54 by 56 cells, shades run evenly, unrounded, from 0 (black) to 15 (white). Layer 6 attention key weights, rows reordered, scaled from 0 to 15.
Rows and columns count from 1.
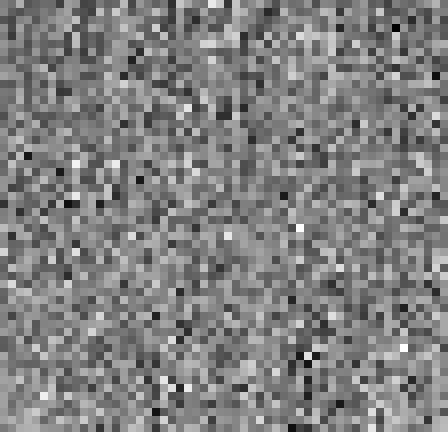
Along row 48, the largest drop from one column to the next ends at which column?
22
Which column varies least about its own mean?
44
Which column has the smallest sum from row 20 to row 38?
46
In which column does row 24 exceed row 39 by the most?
51
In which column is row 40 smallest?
20
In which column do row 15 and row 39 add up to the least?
29
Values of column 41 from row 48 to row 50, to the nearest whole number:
6 4 9
